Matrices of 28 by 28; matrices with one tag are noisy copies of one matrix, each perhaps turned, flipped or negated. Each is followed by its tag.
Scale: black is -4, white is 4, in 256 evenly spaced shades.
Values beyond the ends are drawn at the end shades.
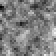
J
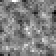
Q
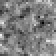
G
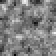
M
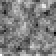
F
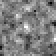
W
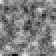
Q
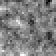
J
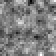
M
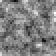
Q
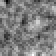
J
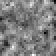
F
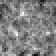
G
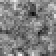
G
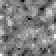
F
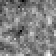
J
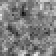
G
